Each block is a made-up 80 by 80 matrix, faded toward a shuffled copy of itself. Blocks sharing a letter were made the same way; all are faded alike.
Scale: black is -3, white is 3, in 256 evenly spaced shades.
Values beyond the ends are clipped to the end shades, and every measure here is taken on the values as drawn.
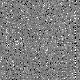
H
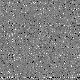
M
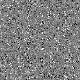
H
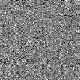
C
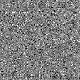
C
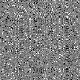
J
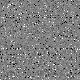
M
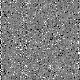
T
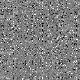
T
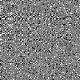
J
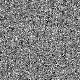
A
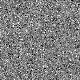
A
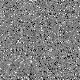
M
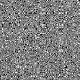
C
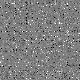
M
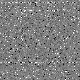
M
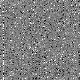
H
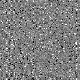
T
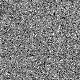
A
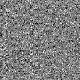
C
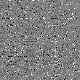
M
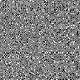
J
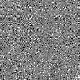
J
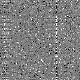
T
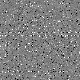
M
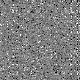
H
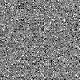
C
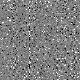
H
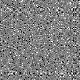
J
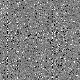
H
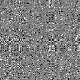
J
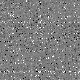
M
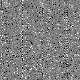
H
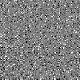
J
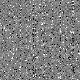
H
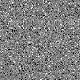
C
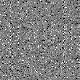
H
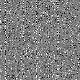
T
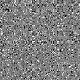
J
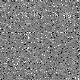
M
